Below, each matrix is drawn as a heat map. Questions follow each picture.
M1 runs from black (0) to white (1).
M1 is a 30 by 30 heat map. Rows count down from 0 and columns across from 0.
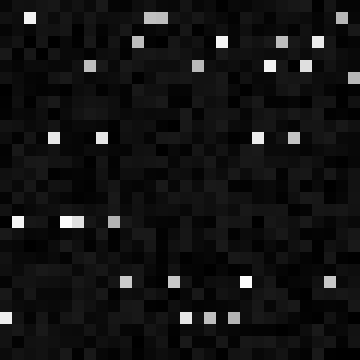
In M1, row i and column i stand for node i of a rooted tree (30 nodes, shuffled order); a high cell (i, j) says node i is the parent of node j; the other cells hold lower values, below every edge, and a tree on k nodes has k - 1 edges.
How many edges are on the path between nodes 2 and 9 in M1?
3
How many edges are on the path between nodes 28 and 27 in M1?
5
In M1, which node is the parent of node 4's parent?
3
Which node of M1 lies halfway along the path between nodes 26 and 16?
18
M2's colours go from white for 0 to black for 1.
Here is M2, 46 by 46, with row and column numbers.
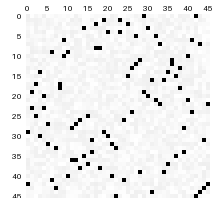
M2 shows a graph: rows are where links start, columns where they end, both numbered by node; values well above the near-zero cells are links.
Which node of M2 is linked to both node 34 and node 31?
node 16
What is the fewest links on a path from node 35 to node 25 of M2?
3
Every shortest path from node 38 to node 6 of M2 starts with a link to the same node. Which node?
node 13
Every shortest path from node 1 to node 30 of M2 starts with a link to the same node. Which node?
node 23
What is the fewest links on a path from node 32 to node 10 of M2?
3
